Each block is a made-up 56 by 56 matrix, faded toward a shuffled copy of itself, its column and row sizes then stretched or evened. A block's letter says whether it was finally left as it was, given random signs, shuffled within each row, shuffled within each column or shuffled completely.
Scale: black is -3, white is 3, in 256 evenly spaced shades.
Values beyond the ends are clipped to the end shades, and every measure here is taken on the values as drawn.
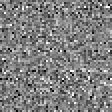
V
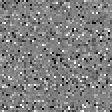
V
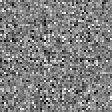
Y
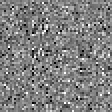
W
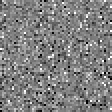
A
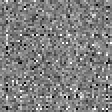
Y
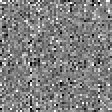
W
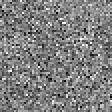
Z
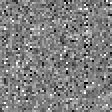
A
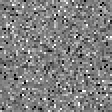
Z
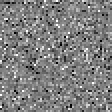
V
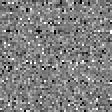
V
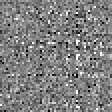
Y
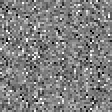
A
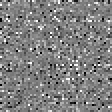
Y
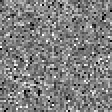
Z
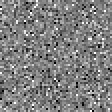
A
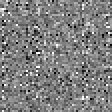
Y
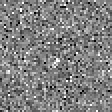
Z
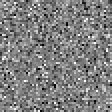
Z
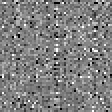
W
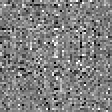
W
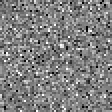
Z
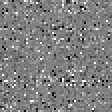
Y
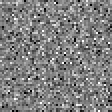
V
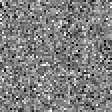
Z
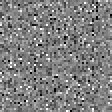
A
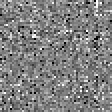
Y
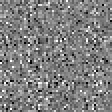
W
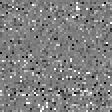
V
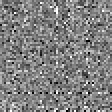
Y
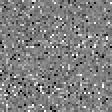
V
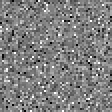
Z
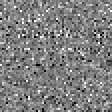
V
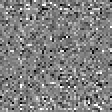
Y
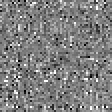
W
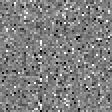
A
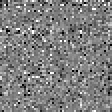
Y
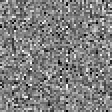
A
